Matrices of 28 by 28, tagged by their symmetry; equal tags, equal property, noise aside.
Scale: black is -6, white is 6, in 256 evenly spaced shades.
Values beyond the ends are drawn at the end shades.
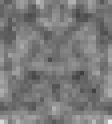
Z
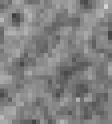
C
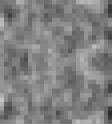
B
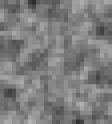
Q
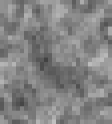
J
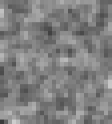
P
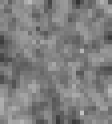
J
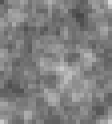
C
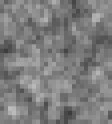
J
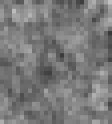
J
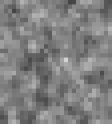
P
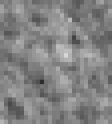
J
